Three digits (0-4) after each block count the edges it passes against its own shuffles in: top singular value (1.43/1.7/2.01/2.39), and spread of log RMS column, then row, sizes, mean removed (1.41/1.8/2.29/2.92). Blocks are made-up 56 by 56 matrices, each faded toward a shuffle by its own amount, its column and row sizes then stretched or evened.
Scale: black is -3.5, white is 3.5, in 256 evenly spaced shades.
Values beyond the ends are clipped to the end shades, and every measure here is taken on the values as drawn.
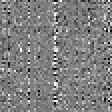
3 4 1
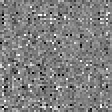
2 2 2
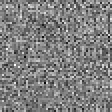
3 0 1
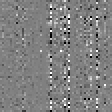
3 4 1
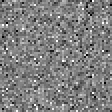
0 2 0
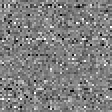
0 0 3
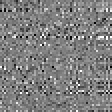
4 1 3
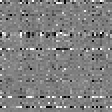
4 2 4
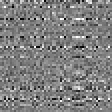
4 2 4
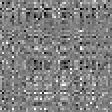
4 2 3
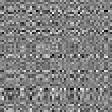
4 2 4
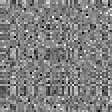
4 1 0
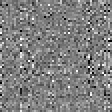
3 3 1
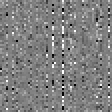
3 4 0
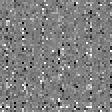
2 3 1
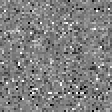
0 1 2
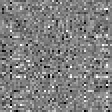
3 2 2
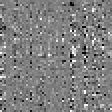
2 4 2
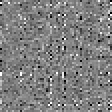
2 3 1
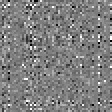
2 4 2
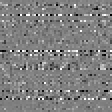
4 0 4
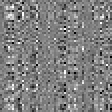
4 4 1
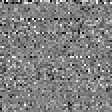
0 0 4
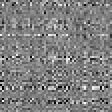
3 2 4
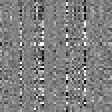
4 4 1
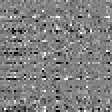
3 3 4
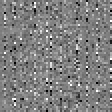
1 4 0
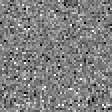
1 1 0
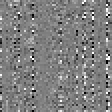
2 4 1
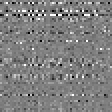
4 1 4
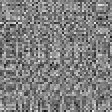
3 0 2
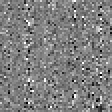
0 3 0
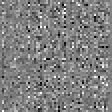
0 4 2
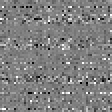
0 2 4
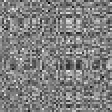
4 2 1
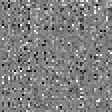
2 3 1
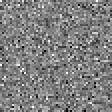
1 0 1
